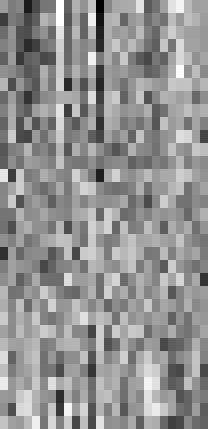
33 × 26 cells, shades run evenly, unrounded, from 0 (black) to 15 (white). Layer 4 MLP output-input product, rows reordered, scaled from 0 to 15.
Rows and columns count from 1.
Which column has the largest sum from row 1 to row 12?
8
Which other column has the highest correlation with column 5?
13
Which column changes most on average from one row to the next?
21
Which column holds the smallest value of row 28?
12
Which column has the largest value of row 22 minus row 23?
9
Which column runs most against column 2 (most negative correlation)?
3
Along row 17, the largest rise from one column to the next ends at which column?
14
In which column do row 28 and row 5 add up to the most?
16
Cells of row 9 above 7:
19
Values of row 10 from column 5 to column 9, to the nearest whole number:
5 8 6 13 7
